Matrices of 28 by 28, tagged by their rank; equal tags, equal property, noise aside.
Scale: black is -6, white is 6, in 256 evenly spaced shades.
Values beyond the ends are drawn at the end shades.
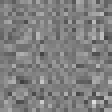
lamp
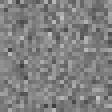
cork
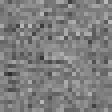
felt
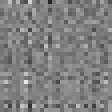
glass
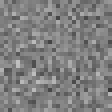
felt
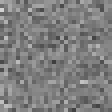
felt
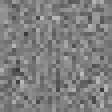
cork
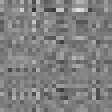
lamp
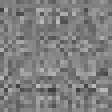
glass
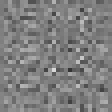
glass
